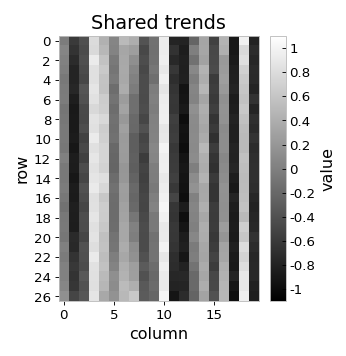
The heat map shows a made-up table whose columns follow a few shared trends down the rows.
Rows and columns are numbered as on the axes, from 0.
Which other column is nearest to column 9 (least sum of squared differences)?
13
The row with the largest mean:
26
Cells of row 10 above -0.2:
11
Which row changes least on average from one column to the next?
9
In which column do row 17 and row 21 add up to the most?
10
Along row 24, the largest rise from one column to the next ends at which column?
18
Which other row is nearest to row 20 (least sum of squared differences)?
4
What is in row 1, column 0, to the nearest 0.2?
0
